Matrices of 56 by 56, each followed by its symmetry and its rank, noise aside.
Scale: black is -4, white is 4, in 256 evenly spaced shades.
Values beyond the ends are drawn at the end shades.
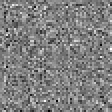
antisymmetric, rank twelve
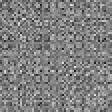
symmetric, rank six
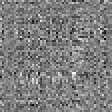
no symmetry, rank six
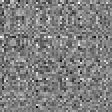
no symmetry, rank eight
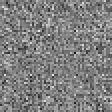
antisymmetric, rank twelve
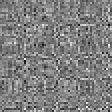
no symmetry, rank six
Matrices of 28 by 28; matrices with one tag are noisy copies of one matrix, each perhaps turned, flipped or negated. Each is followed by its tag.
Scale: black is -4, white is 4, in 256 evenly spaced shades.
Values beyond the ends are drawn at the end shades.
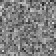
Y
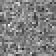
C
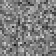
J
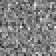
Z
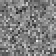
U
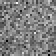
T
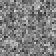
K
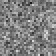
U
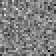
Z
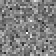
C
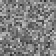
C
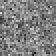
C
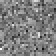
C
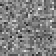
Z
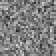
K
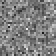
U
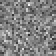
T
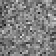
T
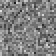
Z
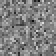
C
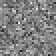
U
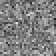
Y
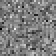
Y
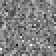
K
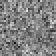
U
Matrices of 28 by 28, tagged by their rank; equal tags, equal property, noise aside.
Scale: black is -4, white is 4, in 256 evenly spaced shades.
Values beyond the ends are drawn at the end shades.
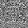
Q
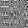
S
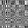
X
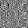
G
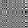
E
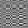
E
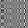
E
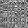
G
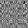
S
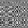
X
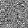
Q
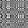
X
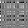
E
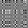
E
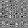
G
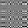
E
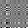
E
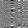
X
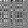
X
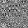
Q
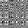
X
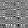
X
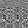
S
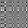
E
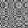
X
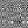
S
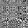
G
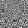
G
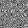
G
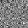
Q
